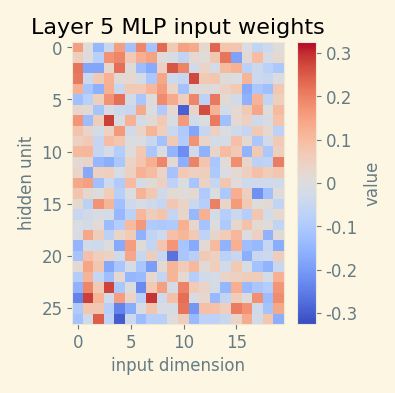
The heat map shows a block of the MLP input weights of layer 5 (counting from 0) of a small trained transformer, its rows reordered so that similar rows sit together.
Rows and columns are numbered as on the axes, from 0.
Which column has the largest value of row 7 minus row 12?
13
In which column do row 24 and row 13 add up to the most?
1
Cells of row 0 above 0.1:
7
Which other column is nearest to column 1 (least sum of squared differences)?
19
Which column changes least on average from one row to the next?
18
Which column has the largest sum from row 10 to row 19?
15
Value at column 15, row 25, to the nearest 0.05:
0.2
